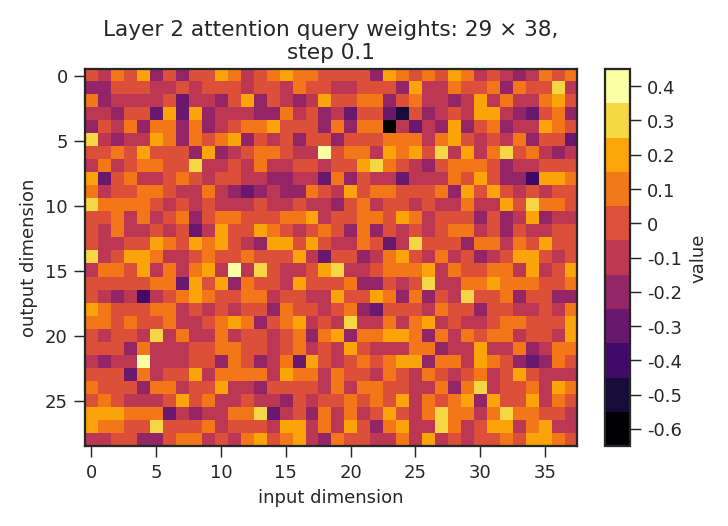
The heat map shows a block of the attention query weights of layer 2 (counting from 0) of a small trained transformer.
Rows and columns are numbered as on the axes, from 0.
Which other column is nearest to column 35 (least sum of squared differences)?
3
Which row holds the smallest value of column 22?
18
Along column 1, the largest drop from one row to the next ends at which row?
8
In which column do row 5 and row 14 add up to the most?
0
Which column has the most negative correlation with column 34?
30
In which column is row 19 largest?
20
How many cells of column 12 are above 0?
9
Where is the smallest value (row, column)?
4, 23
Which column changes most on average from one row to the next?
24
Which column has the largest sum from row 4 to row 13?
21
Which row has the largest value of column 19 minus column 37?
17
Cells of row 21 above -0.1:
21
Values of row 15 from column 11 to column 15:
0.4 -0.1 0.3 0 -0.1
